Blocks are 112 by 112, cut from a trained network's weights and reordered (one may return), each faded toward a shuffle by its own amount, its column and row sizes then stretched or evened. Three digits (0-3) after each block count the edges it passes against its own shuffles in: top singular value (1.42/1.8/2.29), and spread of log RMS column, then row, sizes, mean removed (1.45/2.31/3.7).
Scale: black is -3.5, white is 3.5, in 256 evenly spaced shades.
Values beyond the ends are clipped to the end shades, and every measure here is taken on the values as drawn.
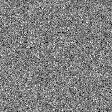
0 0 1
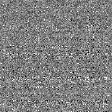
0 2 2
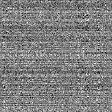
3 2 0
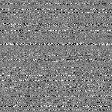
1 0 3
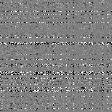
1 2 3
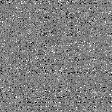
0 1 2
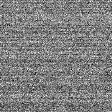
2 1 0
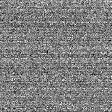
2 1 1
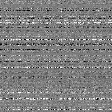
3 1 3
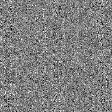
0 2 0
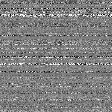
2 0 3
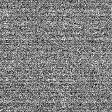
2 1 0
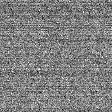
2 1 0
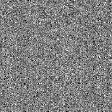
1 1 1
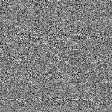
2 0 2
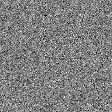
0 1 1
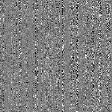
1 3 1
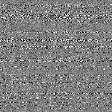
0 1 3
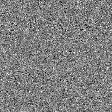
0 0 1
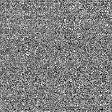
0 2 1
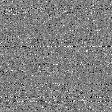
1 0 2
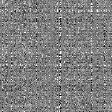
2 3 1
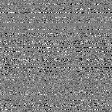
0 1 3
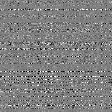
2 1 3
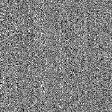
1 2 0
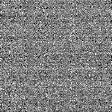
1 2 0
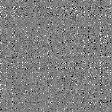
0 2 2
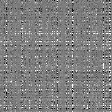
3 3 2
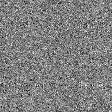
0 0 1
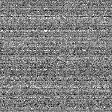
3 1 2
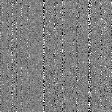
2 3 0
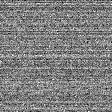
3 0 1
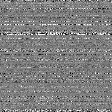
2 0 3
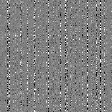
1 3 1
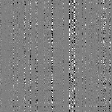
3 3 1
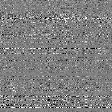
1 1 3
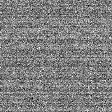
2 1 0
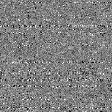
3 1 2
